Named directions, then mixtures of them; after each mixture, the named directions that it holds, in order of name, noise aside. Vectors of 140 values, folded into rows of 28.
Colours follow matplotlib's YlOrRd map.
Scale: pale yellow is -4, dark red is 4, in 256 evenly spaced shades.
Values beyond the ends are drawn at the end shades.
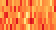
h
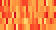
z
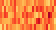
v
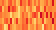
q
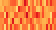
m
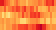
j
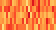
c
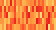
c, v.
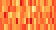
h, q.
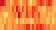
h, j, q.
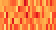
m.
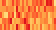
h, v, z.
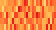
m.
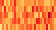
v.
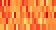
z.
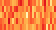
h, m, v.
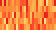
z.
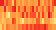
j, v.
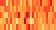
h.
